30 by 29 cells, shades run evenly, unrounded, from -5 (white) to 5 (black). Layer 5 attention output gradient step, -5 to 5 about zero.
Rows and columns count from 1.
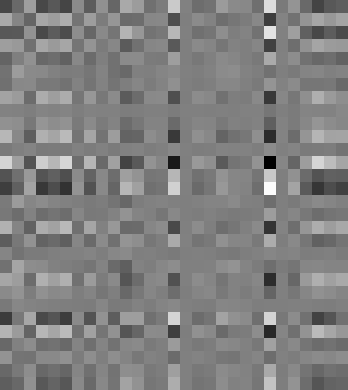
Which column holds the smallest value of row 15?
23
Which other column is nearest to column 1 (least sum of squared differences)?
6
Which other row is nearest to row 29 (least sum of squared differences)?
27
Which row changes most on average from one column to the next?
13
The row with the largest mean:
15
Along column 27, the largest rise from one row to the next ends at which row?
14
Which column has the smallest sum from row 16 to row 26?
2
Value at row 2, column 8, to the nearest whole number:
-1
